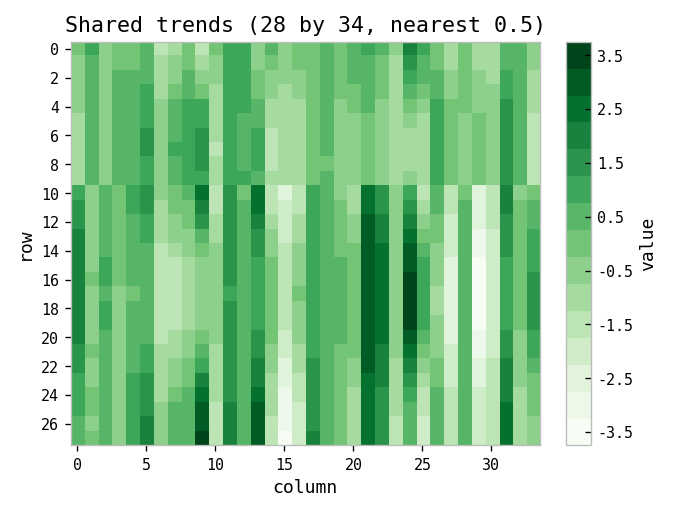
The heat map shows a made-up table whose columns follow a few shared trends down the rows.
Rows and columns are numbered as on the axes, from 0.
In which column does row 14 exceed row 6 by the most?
24
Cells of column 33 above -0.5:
16
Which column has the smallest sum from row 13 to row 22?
29
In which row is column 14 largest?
0
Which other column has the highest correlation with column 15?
32
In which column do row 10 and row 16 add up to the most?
21
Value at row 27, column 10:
-1.5
